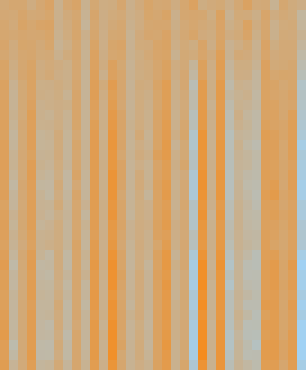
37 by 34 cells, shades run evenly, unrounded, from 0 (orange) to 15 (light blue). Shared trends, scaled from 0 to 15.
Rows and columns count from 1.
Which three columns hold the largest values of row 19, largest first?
34, 22, 26
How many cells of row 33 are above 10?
5
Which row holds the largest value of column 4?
1
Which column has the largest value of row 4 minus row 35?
23
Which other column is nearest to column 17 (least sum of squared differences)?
27
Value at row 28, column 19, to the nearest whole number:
3
